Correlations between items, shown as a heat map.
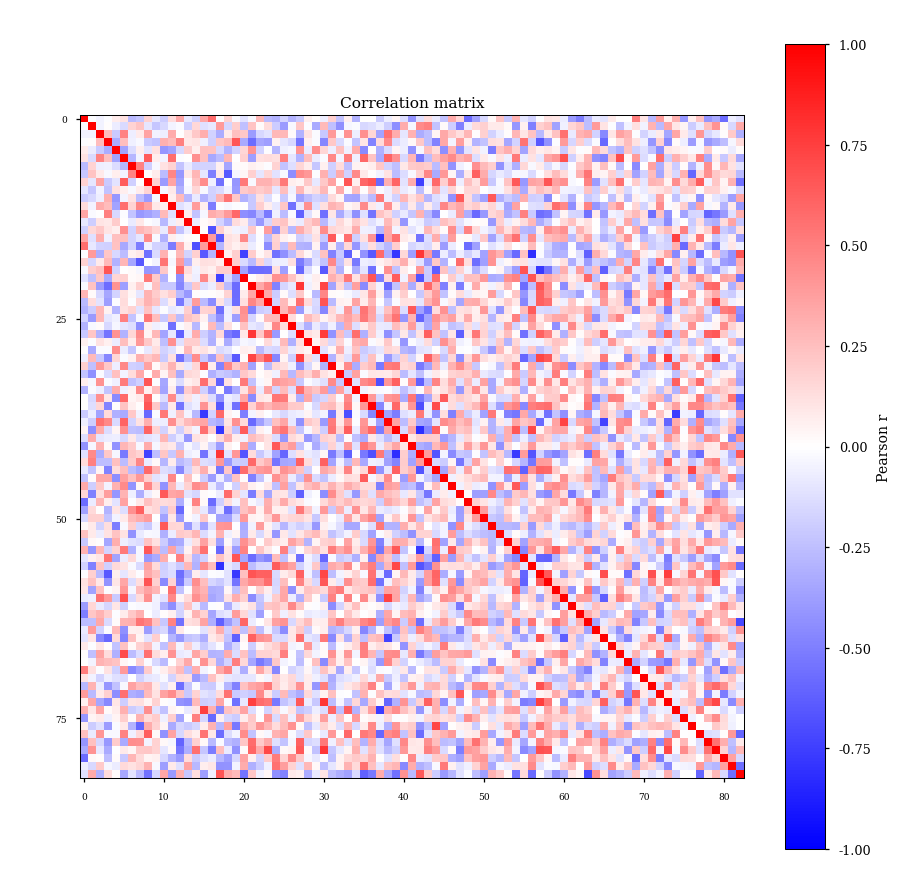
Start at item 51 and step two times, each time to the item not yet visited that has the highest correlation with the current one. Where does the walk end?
47
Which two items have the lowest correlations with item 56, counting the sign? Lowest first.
17, 42
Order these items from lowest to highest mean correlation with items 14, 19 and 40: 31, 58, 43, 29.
29, 58, 43, 31
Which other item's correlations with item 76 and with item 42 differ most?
44
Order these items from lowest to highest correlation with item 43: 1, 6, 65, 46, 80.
80, 46, 6, 65, 1
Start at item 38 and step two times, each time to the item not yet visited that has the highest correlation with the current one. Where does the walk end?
5
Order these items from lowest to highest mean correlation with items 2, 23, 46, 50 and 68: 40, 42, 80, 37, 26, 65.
37, 42, 65, 40, 26, 80
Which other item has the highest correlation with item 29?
4
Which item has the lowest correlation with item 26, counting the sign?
11
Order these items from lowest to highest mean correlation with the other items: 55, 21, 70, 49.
55, 70, 21, 49
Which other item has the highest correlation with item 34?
27
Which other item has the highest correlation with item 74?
15
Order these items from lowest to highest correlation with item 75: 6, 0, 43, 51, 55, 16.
16, 0, 55, 51, 6, 43
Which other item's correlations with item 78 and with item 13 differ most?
73
